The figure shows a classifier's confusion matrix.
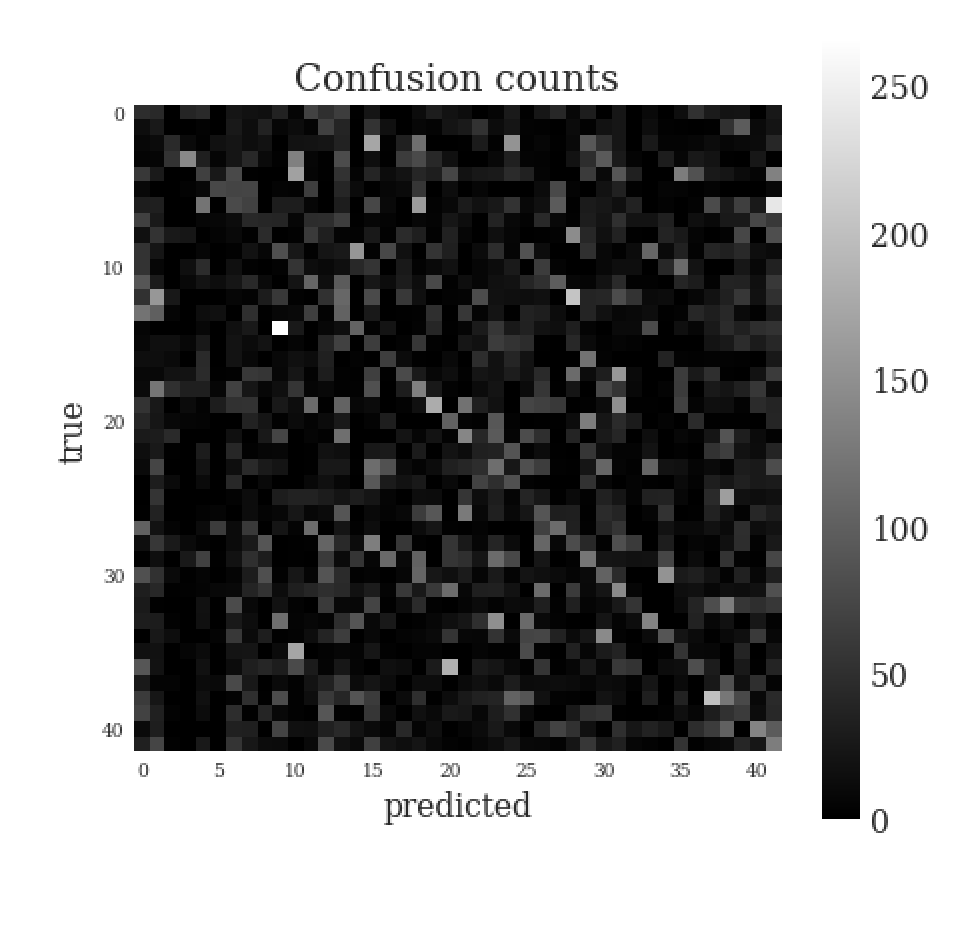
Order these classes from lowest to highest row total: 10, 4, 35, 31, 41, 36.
35, 10, 41, 36, 31, 4
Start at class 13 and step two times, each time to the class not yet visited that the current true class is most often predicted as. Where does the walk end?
11
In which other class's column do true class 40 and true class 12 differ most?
28
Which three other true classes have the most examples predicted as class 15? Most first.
2, 28, 23
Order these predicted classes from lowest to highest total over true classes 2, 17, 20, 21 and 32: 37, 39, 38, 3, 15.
3, 39, 37, 38, 15
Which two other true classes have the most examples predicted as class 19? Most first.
26, 11
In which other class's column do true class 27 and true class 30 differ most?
34
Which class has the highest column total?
41
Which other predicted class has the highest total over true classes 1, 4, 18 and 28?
15
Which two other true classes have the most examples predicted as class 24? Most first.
2, 38
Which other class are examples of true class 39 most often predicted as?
12
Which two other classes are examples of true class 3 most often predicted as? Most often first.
10, 30
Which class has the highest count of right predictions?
19
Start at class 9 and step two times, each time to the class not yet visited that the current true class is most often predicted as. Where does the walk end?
33
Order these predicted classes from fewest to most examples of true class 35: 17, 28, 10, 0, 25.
17, 0, 28, 25, 10
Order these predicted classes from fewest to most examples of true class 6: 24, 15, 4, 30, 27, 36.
36, 30, 24, 15, 27, 4
